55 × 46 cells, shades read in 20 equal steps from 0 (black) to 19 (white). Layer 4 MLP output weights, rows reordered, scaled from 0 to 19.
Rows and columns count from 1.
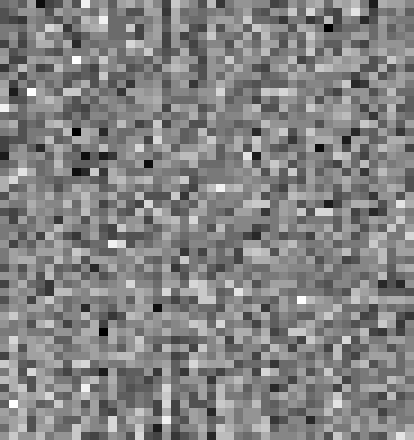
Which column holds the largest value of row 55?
45
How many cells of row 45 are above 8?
36
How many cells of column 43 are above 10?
27
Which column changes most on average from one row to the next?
10
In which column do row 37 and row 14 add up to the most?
1
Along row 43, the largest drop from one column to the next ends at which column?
40
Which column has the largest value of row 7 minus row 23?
46
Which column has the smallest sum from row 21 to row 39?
12
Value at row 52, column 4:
9
